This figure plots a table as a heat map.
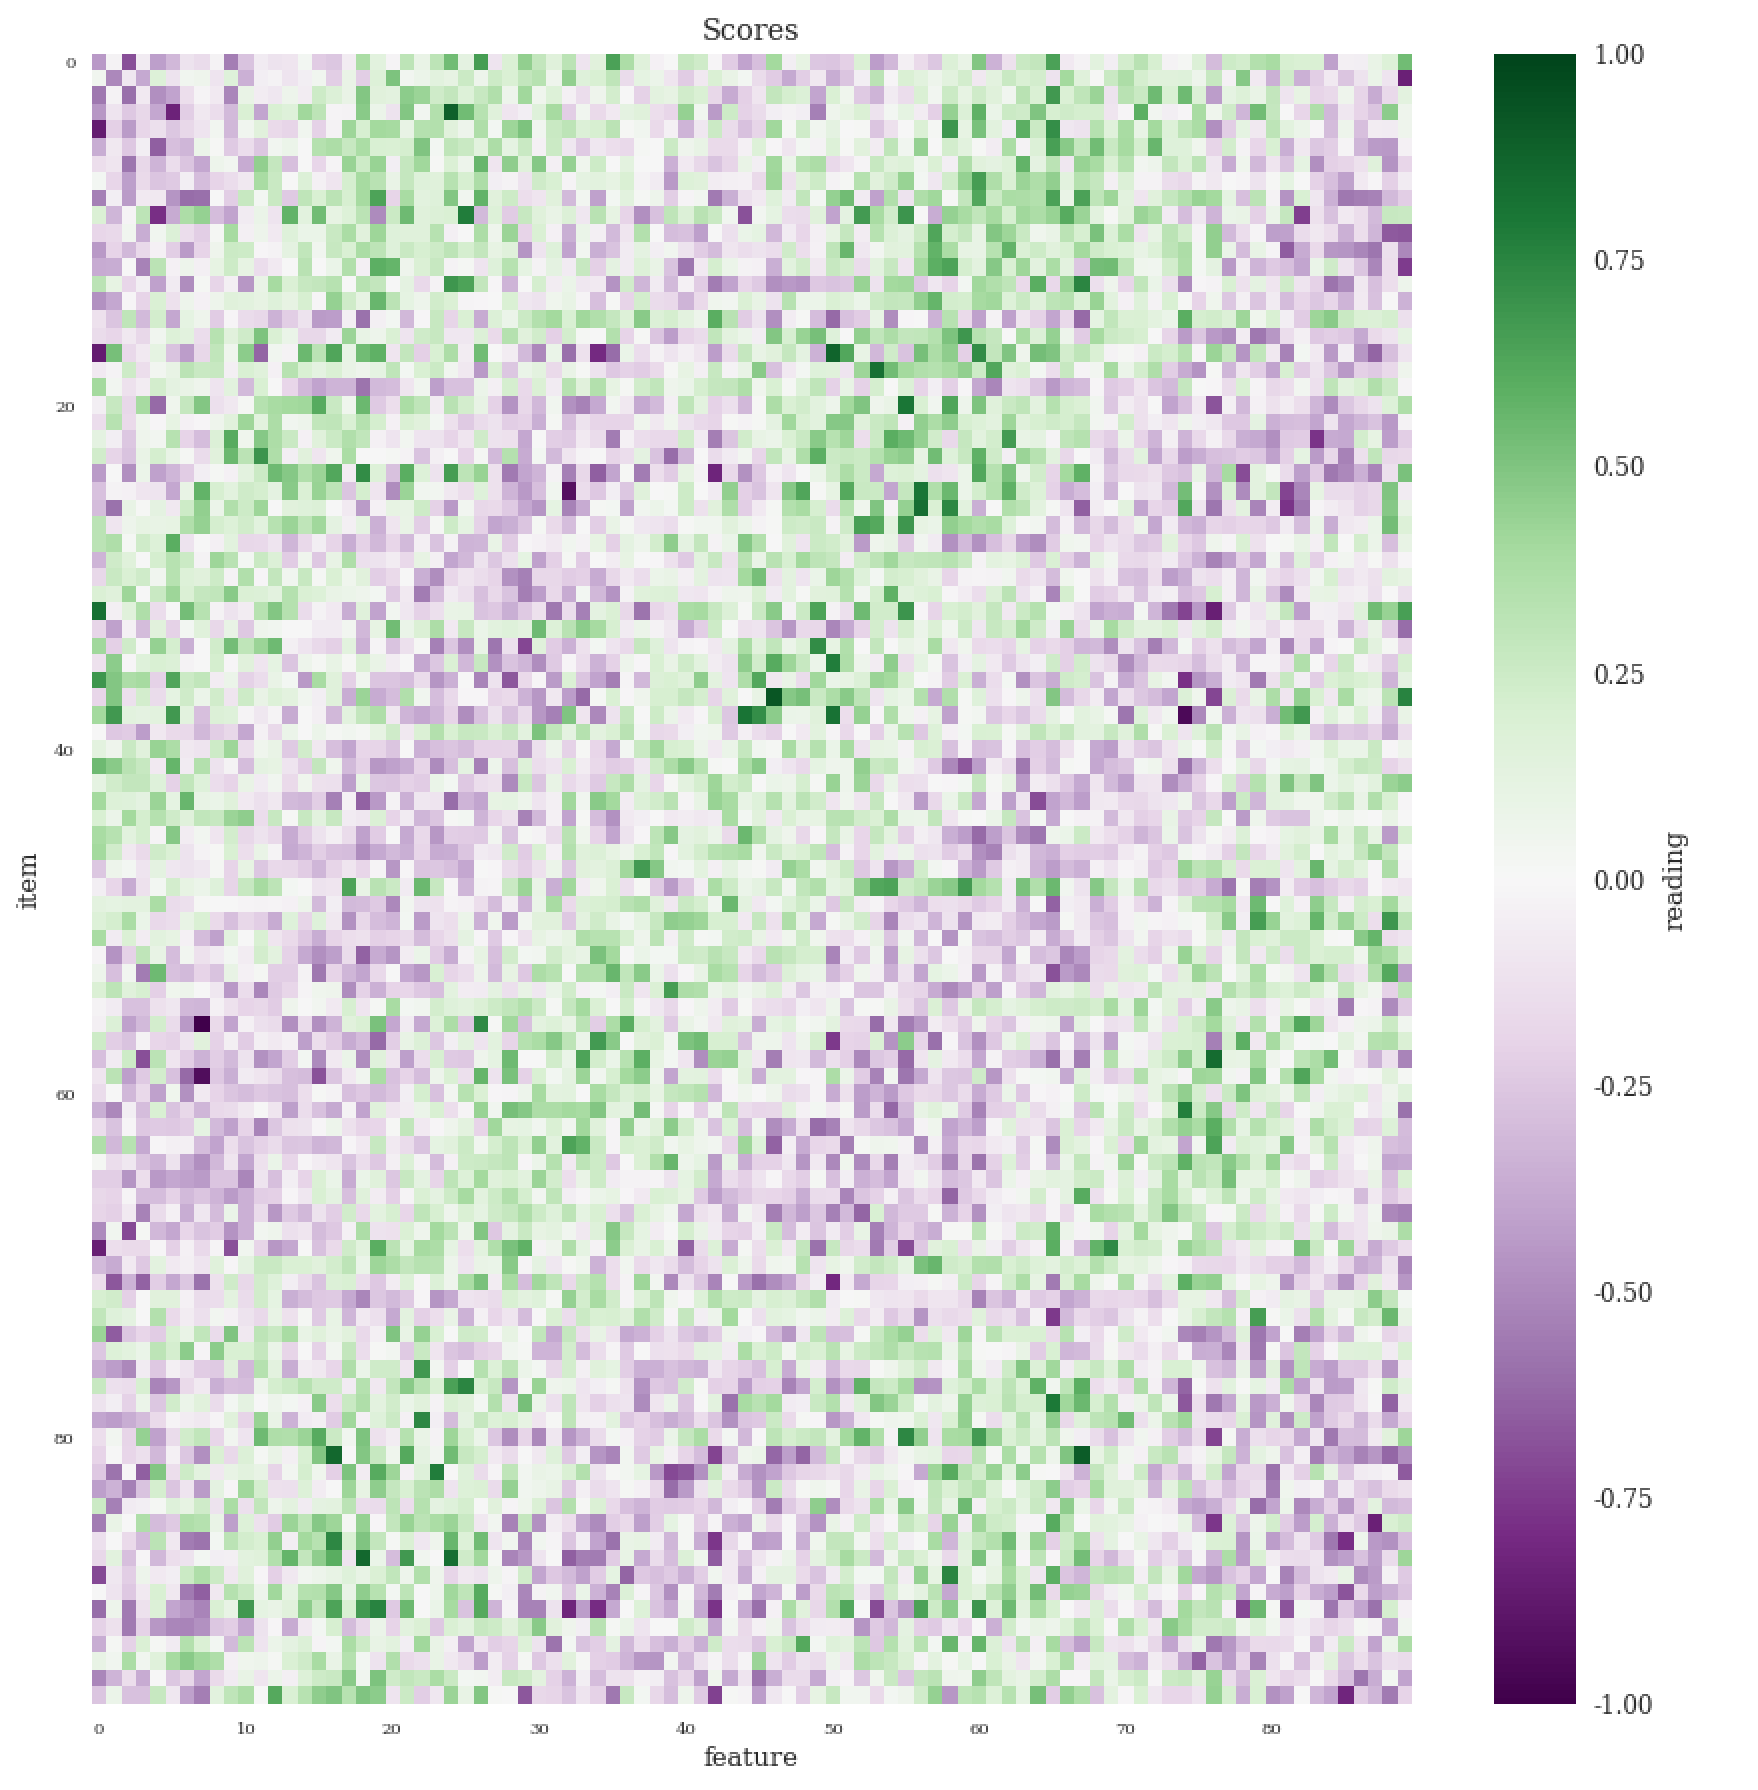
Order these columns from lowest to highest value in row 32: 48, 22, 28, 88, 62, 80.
28, 22, 62, 80, 48, 88
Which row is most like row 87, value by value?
24
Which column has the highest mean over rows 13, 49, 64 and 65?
77
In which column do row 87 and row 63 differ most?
32
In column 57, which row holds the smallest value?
57
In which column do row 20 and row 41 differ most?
58
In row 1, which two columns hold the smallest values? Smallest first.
89, 1
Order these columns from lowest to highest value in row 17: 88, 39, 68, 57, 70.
88, 39, 70, 68, 57
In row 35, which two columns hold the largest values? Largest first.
50, 46
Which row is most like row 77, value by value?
13
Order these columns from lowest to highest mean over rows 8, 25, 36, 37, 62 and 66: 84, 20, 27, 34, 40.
20, 34, 84, 27, 40
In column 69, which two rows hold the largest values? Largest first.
69, 12
